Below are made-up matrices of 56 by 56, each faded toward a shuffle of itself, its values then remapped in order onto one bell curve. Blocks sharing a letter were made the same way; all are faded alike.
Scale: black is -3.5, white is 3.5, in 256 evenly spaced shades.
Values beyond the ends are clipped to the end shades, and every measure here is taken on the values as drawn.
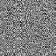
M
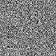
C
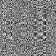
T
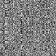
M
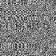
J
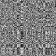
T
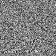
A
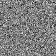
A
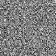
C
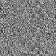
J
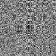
M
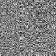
J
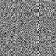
T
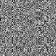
M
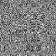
J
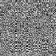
M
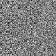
C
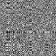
T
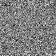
A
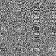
J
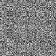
M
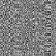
T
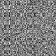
T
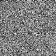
A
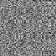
J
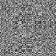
J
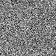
A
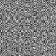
T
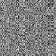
T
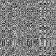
T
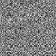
J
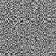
J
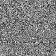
A
